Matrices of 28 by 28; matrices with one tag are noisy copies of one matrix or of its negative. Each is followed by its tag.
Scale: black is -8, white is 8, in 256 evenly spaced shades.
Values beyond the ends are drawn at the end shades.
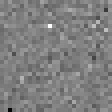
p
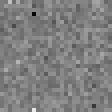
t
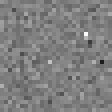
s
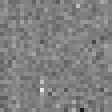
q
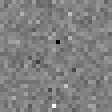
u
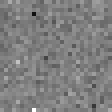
t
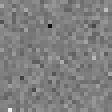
p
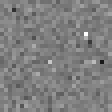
s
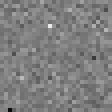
p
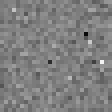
s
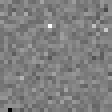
p
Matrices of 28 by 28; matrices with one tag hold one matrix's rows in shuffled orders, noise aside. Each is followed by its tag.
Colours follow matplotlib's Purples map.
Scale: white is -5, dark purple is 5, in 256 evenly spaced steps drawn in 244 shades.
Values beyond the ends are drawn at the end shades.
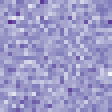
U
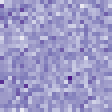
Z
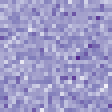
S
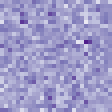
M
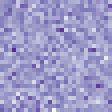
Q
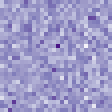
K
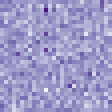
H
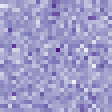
K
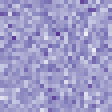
K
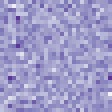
U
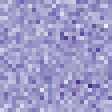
S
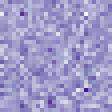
M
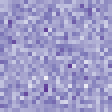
H
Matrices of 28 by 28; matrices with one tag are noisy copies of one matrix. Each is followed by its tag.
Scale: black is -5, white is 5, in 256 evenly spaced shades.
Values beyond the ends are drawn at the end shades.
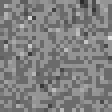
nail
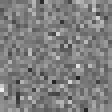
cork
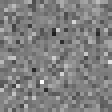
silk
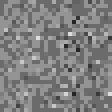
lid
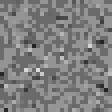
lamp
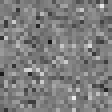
lamp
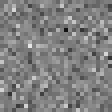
silk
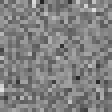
cork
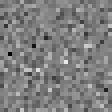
lamp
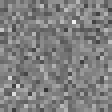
silk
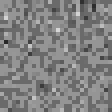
nail
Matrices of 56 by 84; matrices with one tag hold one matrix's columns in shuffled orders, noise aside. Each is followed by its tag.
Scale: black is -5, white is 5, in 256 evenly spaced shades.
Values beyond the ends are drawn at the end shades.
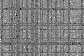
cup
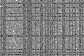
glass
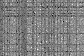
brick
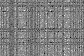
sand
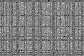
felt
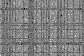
cup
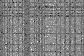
brick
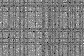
sand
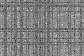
sand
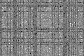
sand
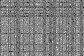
brick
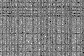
brick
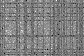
glass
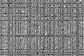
glass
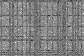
felt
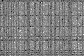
felt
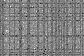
glass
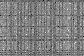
felt
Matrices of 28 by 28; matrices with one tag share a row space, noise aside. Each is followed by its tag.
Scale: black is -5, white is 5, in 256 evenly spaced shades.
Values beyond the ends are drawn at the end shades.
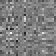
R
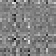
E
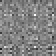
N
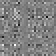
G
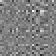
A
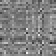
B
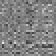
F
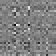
E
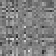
R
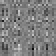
G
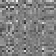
R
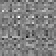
F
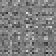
F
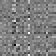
E
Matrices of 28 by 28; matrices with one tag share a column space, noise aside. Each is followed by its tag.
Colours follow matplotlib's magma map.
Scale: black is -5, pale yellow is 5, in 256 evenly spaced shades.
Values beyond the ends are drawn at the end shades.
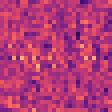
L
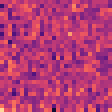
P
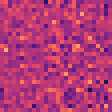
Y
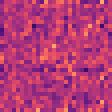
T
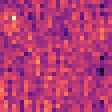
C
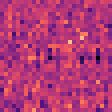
L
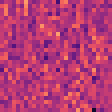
T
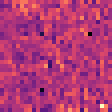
P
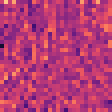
T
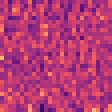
P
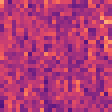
C
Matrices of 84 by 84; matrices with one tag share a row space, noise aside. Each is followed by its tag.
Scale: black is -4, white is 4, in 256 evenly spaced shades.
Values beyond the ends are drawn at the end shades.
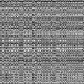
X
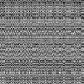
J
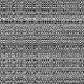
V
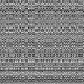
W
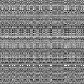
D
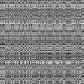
J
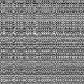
V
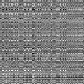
X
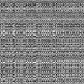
V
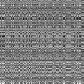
J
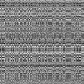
J
